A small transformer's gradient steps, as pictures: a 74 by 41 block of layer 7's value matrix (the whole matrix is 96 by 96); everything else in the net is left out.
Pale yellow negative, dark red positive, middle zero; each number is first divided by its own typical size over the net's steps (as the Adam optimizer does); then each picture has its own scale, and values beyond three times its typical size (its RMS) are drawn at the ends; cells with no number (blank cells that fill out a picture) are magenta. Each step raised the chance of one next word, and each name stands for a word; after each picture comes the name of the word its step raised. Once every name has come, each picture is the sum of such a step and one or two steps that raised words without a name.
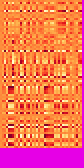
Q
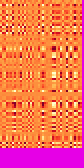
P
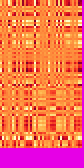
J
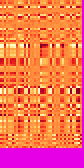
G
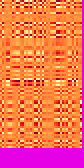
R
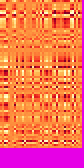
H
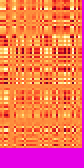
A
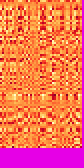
A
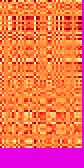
R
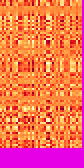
J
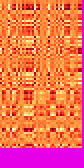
A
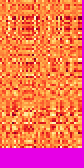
J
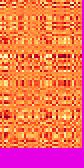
R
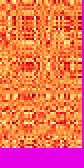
J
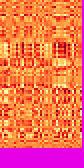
G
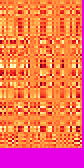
H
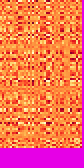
R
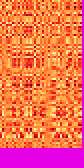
R
